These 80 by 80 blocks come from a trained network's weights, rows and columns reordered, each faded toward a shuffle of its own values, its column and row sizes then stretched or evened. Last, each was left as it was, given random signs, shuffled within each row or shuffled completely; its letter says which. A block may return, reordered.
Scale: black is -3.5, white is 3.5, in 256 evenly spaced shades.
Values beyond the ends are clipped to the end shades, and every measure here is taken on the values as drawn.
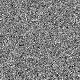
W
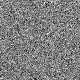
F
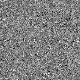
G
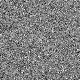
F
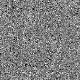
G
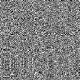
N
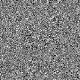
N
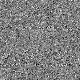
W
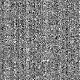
N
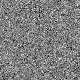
F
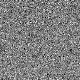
W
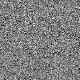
G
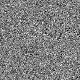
W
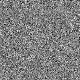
W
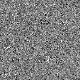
G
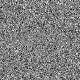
W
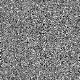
G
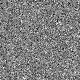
F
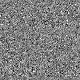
W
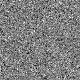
F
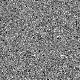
W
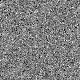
F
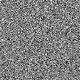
W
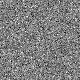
F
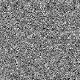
N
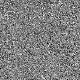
G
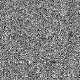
N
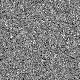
F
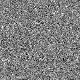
W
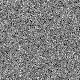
F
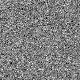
W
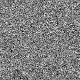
W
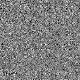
G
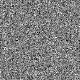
G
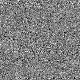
W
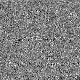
W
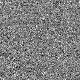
W
